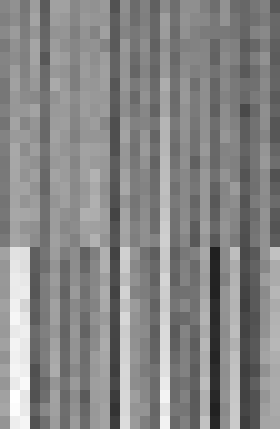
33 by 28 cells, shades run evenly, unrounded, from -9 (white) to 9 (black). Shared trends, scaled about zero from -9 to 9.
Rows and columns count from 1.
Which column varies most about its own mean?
3
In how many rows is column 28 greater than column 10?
19
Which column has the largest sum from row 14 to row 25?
22
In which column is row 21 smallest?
2
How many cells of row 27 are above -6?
25
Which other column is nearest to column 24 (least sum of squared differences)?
21
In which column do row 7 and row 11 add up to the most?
12
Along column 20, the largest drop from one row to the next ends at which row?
20
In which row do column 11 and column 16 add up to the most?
4
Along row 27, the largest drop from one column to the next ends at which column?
13
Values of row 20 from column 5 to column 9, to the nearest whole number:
1 -2 0 -1 2
